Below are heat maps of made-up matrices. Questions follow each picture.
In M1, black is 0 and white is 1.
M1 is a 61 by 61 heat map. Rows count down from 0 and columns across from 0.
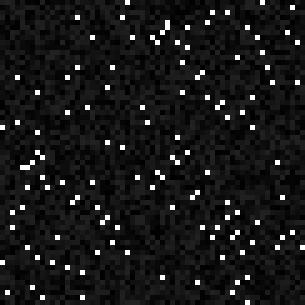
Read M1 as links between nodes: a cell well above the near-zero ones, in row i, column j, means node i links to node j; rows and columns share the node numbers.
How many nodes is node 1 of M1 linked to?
1
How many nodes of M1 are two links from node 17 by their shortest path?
2
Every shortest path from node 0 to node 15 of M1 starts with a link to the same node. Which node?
node 25
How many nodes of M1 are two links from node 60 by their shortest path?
2
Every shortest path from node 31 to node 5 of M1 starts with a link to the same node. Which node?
node 34
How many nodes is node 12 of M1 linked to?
1
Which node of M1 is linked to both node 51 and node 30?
node 7
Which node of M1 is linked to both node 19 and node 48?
node 50
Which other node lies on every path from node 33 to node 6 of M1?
node 32
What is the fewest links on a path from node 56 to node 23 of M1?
5
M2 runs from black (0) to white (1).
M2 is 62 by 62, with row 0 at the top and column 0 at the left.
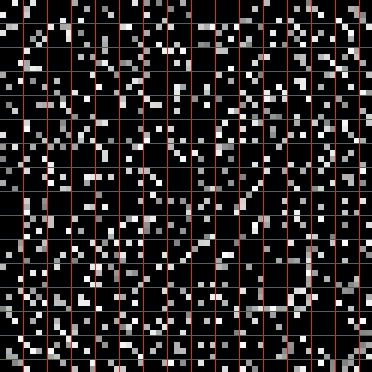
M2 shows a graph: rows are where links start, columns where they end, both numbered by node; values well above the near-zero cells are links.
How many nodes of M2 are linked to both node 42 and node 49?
7
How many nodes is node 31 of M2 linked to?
10
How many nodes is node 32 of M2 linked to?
3
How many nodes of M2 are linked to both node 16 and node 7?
6
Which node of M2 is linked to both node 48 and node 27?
node 3
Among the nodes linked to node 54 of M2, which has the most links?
node 24
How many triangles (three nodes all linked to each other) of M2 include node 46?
3
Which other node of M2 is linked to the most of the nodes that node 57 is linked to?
node 4
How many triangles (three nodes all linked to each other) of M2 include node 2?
4
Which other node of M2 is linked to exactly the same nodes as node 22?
node 5
